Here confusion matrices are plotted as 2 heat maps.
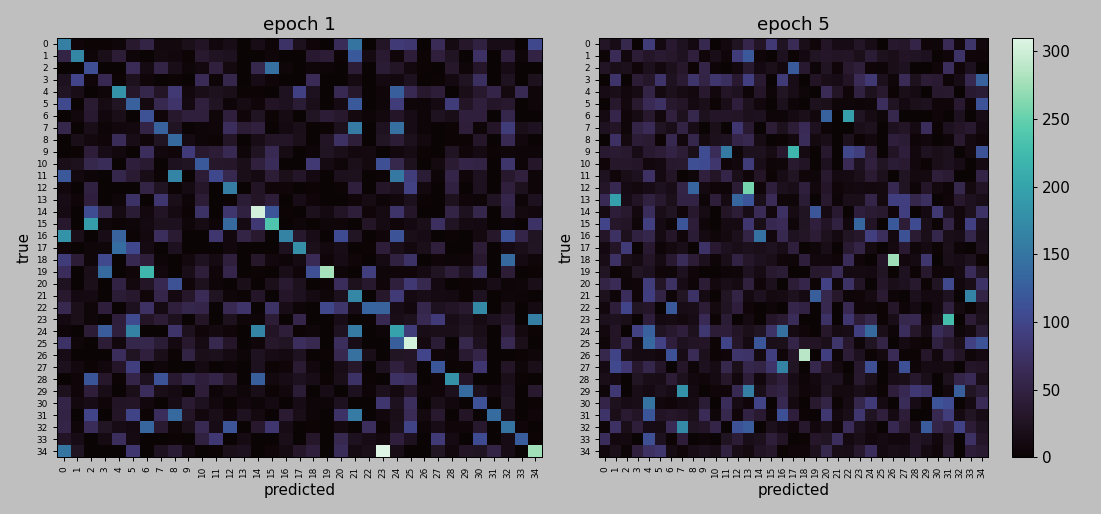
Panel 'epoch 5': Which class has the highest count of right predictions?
24
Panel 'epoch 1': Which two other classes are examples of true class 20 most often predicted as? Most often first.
8, 25
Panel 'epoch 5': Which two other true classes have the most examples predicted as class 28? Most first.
15, 29
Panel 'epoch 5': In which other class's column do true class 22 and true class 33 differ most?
6
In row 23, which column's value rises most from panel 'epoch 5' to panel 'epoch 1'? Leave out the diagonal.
34
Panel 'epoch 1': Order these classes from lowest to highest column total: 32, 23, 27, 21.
27, 23, 32, 21
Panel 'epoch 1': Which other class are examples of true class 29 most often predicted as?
6
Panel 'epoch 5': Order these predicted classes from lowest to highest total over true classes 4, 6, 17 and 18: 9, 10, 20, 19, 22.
19, 10, 9, 20, 22
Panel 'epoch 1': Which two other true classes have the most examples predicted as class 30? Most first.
22, 33
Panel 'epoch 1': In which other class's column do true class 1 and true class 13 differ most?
21
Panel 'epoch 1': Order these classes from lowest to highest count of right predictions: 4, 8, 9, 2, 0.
9, 2, 8, 0, 4
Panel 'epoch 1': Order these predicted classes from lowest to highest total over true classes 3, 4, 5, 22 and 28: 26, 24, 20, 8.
26, 20, 8, 24
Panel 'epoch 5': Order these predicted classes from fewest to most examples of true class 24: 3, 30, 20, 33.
33, 20, 30, 3
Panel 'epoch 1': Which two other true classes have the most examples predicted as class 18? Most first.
19, 10
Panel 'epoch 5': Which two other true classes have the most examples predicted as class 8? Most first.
12, 10
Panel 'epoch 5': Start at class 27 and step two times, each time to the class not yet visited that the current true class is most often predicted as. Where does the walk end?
14
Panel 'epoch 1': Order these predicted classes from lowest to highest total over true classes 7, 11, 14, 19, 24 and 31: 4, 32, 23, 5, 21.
23, 4, 32, 5, 21
